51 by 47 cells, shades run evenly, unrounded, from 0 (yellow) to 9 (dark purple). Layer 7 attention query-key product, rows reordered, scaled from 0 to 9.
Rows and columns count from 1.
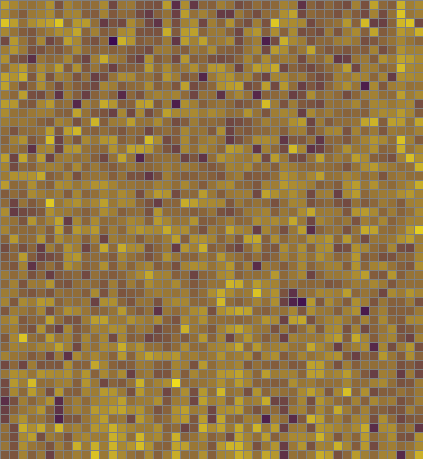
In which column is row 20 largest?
17
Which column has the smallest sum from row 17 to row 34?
47
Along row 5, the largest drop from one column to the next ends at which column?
14
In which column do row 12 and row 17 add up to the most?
20
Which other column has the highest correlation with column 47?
42
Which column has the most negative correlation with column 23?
1
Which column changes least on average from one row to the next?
37
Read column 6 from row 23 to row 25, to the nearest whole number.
1 3 4
